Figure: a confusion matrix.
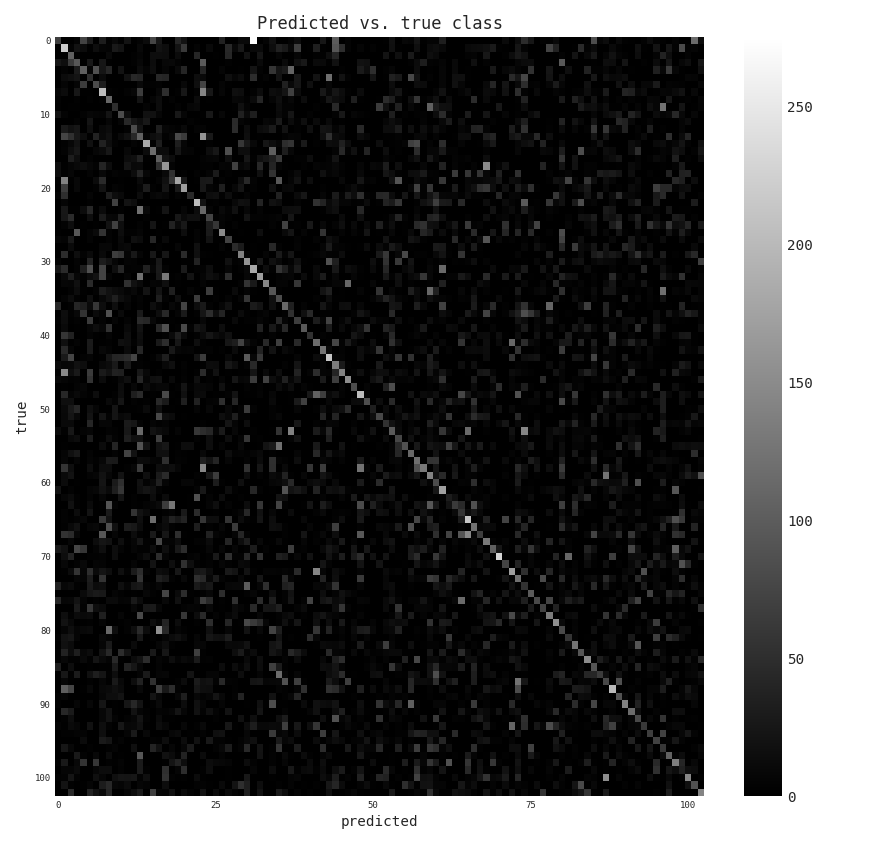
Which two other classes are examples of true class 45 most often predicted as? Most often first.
1, 5
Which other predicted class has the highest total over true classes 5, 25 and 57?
43
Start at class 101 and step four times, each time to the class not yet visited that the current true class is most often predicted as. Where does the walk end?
30
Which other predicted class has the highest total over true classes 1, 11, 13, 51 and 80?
16
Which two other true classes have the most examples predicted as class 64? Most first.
76, 67
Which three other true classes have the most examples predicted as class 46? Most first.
33, 87, 50
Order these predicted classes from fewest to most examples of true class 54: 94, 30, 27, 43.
94, 27, 43, 30
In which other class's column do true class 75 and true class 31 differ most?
61
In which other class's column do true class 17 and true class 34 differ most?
68
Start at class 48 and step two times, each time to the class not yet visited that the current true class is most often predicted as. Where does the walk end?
72
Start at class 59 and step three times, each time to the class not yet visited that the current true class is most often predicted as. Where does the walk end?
77
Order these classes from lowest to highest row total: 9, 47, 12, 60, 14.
47, 9, 60, 12, 14
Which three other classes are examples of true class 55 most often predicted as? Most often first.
35, 13, 62
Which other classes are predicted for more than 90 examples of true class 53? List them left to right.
13, 37, 65, 74
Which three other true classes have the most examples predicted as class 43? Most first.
5, 30, 38
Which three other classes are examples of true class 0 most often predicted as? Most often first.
31, 101, 44
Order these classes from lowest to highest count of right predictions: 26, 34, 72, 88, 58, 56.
34, 56, 58, 26, 72, 88
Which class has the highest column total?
13
